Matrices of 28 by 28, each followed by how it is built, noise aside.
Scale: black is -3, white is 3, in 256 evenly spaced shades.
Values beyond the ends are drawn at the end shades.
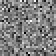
noise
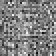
blocks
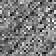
Hankel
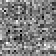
blocks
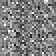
repeating rows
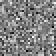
noise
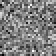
noise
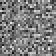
repeating rows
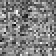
blocks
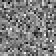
noise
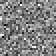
noise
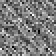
Toeplitz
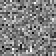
noise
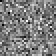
noise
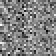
repeating rows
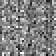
blocks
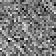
Toeplitz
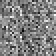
repeating rows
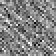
Toeplitz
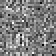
blocks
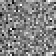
repeating rows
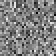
blocks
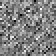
Hankel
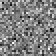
noise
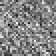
Toeplitz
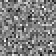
noise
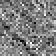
Toeplitz
